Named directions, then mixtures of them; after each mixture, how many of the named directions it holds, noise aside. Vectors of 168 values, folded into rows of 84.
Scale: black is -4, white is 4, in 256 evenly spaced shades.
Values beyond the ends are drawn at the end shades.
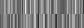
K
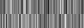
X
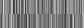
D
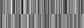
three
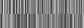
one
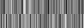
one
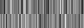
one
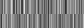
two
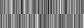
two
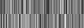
one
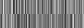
one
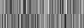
one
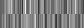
two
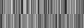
three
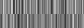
two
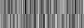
one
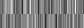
three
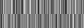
three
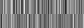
two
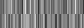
two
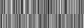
two
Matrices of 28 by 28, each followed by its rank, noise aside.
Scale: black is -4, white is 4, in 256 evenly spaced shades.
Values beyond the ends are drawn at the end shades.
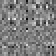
three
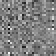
four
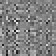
three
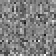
six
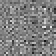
four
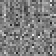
six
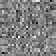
six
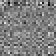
three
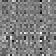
three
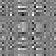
two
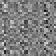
three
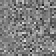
six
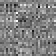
four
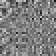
three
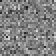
six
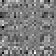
three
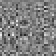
three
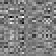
three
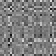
two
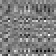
two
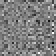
four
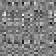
three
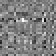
three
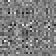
six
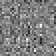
six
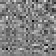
four
